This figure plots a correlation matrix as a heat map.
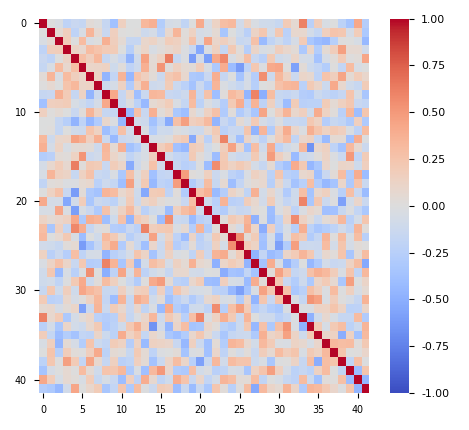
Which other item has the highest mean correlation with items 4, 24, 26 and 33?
23
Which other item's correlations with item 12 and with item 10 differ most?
14
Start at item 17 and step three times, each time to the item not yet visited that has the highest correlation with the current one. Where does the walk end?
21
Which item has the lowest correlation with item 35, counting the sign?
38
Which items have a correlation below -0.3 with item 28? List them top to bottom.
2, 8, 23, 24, 25, 27
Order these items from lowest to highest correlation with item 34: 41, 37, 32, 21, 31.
32, 21, 37, 41, 31
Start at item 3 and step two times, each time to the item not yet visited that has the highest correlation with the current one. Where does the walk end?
6
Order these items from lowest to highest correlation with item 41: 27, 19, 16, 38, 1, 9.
27, 19, 1, 9, 38, 16
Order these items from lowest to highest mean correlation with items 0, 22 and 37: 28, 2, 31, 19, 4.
19, 2, 28, 4, 31
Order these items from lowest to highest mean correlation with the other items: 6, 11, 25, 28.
11, 25, 28, 6
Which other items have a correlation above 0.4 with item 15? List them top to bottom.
5, 29, 39
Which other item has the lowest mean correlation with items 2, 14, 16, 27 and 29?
34
